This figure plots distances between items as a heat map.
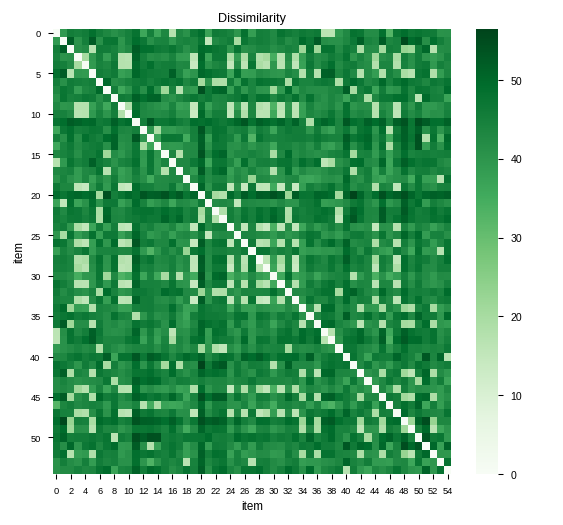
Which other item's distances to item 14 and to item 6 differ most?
20
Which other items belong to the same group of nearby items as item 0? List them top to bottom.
16, 37, 38
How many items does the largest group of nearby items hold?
13
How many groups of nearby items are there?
12
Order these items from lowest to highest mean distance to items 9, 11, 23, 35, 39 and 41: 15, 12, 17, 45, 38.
17, 15, 12, 38, 45
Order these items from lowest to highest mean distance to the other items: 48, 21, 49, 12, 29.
29, 49, 21, 12, 48
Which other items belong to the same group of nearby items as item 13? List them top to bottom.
51
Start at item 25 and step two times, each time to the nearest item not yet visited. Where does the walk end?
1
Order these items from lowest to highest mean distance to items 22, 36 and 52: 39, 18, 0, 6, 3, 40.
39, 6, 18, 3, 40, 0
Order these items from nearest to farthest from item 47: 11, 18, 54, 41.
18, 41, 54, 11
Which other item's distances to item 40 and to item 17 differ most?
7
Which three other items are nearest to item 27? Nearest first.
53, 18, 13
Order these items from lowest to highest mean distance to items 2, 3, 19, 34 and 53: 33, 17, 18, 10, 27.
10, 33, 18, 27, 17
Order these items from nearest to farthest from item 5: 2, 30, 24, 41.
2, 24, 30, 41
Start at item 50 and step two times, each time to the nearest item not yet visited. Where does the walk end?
43
